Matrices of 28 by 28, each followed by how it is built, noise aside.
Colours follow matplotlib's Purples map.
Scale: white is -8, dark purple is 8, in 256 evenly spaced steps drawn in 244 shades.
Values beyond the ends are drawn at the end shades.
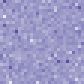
sparse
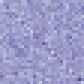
diagonal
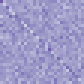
diagonal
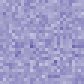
low rank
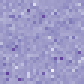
sparse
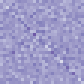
diagonal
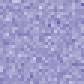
noise
